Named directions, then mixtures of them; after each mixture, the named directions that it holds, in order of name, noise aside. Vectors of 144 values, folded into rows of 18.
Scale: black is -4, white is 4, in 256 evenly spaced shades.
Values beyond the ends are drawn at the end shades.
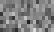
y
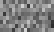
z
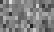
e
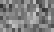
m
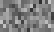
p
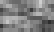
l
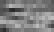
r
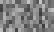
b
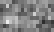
l, m.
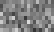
y.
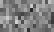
l, p, z.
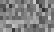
m.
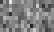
e.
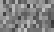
z.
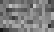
p, r, y.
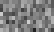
y.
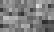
e, l.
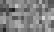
b, r.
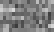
b, m, r.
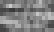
l, r.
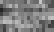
b, l, r.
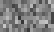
p.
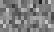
p.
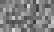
m, y, z.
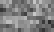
l, m.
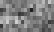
l, p.
